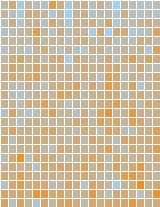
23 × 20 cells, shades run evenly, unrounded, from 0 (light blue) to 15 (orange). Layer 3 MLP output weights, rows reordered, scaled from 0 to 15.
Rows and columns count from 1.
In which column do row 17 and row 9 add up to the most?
14
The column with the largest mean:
20
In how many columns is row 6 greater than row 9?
6
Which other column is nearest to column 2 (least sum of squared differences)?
7
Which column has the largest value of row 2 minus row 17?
16
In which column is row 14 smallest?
3
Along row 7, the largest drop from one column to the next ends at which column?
9
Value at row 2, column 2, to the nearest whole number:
4
